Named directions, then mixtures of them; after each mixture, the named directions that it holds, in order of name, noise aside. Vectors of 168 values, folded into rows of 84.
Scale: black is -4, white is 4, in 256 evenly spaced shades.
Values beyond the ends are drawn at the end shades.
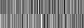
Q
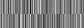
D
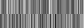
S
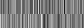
D, Q.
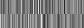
D, Q.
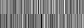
Q.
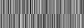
D.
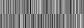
D, Q.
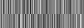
D.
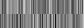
D, S.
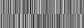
D.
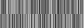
Q, S.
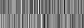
D, Q.
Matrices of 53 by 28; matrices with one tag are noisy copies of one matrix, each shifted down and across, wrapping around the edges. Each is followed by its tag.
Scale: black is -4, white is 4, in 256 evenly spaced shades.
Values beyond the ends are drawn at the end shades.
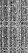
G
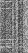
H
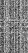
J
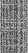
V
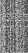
J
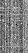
J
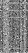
H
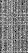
V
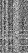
H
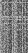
J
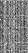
V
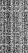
G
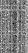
G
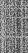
G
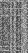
H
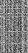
V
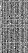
V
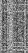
H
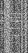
H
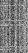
G
